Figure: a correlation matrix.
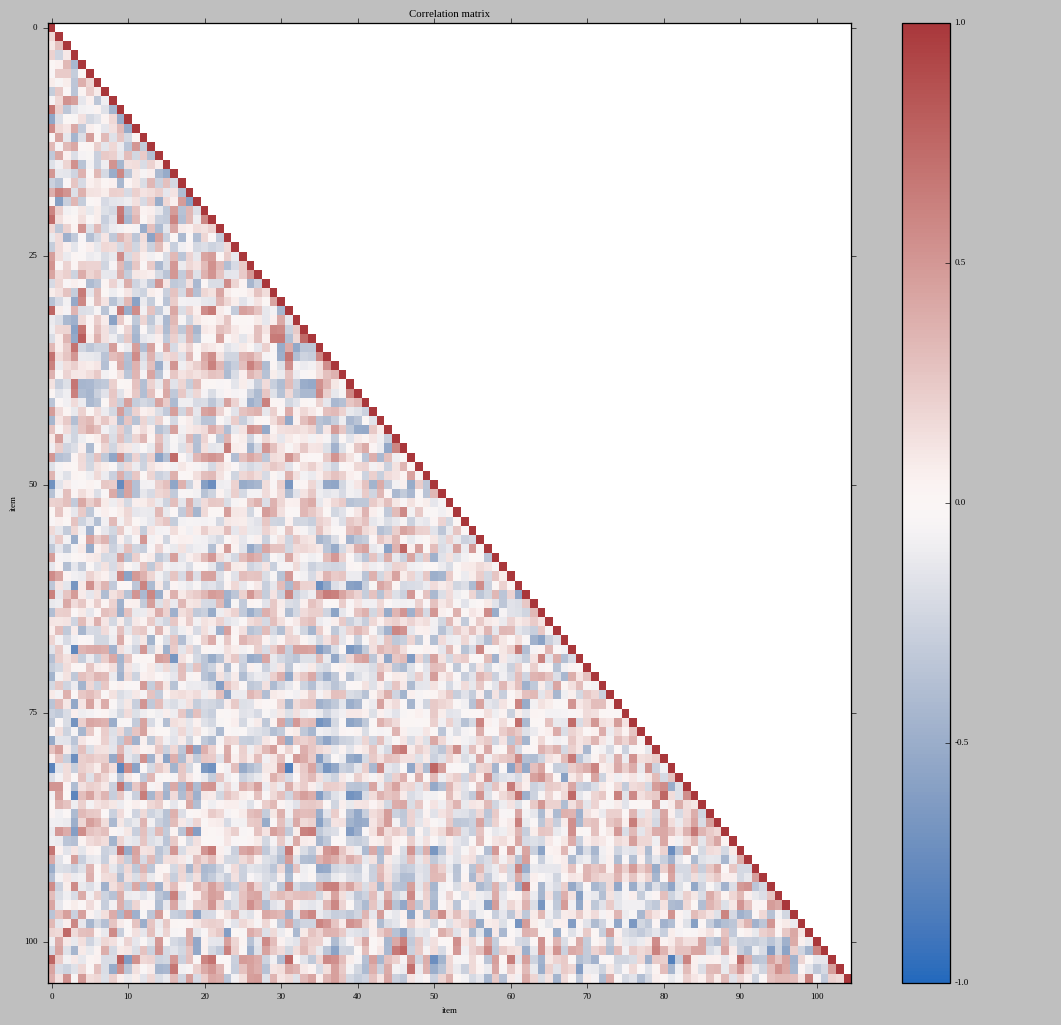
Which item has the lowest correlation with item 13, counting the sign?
23
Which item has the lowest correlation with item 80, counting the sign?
3
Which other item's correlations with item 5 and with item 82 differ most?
57
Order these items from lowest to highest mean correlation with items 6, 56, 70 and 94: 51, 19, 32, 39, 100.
100, 39, 51, 32, 19
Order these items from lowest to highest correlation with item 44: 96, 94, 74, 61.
74, 94, 61, 96
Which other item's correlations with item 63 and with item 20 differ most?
9
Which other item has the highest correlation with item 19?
17
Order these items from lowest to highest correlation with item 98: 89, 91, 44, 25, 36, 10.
89, 44, 10, 25, 91, 36
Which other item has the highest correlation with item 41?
28
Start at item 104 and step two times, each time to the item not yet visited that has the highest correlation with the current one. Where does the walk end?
2
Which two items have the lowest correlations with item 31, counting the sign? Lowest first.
81, 50
